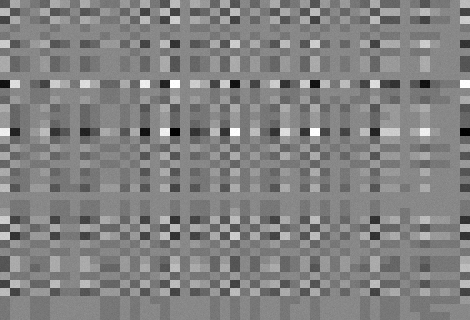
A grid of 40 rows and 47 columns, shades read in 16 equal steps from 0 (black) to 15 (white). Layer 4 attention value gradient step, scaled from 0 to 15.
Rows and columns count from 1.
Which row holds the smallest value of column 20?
17
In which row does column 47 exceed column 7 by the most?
11
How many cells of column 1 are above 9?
12
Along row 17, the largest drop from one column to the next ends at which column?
18
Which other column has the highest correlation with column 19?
46
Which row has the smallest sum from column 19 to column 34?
28
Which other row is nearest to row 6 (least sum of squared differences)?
2
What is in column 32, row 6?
12
